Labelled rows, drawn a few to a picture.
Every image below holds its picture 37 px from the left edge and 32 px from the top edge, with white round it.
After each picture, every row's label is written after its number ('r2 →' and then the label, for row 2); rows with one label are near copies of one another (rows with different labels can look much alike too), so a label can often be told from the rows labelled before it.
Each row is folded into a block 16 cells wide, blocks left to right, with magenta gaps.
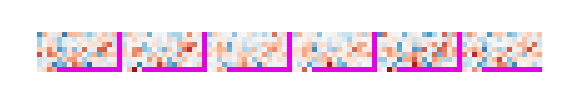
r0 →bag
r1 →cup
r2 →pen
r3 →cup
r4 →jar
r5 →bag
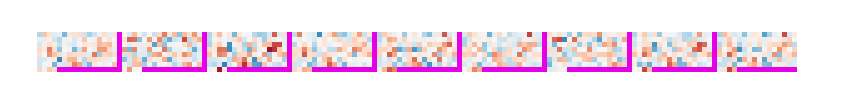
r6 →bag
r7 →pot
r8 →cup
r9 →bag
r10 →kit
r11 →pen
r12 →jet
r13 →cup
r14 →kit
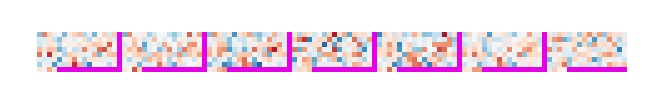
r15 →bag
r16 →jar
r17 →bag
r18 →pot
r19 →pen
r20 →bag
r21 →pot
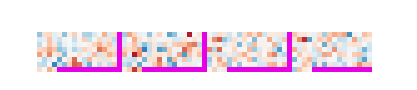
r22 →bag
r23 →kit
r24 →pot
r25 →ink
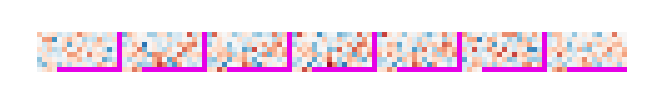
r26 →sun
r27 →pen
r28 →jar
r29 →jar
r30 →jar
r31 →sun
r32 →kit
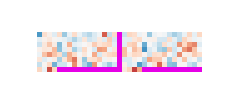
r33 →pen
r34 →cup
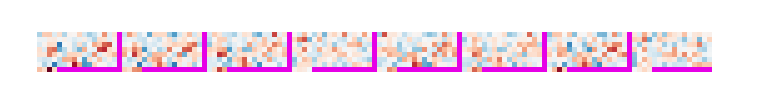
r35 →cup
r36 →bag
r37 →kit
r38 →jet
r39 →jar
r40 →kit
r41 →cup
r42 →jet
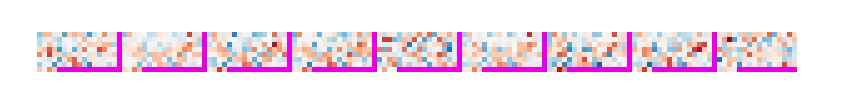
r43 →bag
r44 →pen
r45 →jar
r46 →jar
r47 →pot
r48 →pen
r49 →kit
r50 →cup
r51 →ink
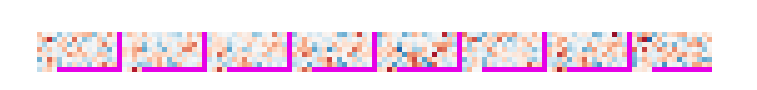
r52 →ink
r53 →cup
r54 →kit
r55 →kit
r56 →pen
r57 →ink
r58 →kit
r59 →jet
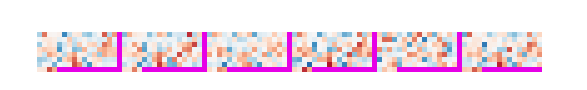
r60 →jar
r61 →pen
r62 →bag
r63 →jar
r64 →pot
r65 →jar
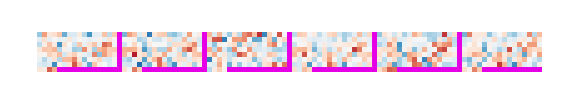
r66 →jar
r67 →bag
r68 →ink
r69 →bag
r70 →pen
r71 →jar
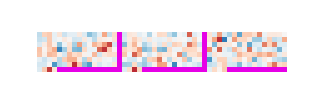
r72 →cup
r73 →kit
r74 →jet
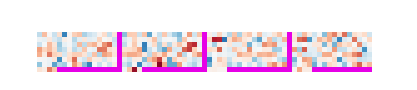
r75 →bag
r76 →cup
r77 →jet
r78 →pot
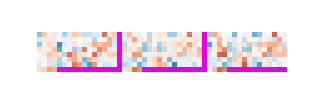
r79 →pen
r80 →kit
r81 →kit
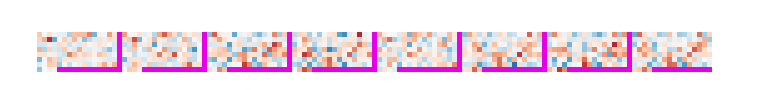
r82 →ink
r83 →sun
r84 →jar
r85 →kit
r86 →ink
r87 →pen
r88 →jar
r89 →pen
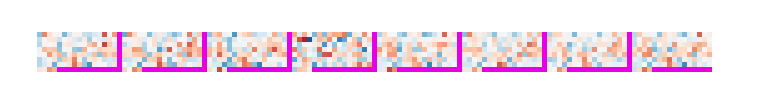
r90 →jar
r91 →jar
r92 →bag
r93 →ink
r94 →kit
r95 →jar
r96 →jar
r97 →kit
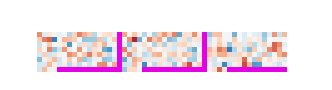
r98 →sun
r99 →ink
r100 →cup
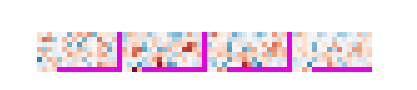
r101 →pot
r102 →cup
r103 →jar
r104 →jar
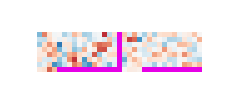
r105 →pen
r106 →jet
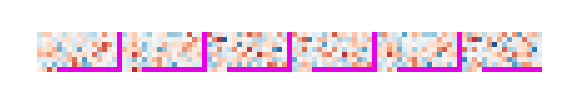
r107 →cup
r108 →kit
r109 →sun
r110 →sun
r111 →bag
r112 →pot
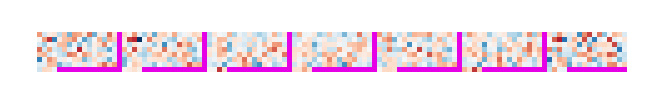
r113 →ink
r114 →jet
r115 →cup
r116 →pen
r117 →sun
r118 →jar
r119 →pot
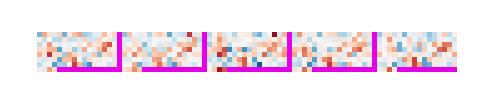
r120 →bag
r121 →pen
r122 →kit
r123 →bag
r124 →cup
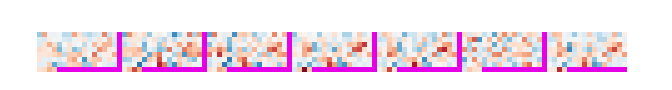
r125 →pen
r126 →jar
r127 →bag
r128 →cup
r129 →cup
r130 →pot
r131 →cup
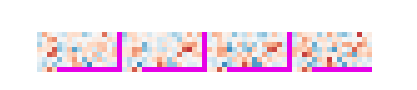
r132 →kit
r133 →cup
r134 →cup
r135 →kit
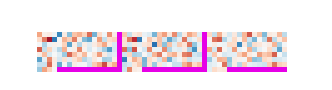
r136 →ink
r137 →pot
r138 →pot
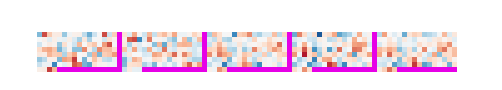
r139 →jar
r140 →jet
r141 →bag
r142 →bag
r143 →bag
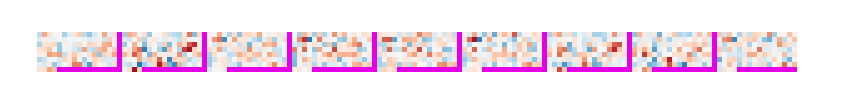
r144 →jar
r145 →cup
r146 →jet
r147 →jet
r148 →sun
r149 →jet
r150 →cup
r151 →bag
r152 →ink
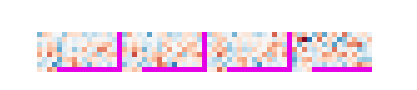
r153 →bag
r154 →bag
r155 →kit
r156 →jet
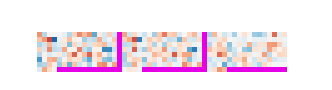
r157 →sun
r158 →sun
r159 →kit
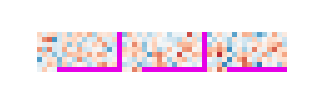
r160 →pot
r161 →pen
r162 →bag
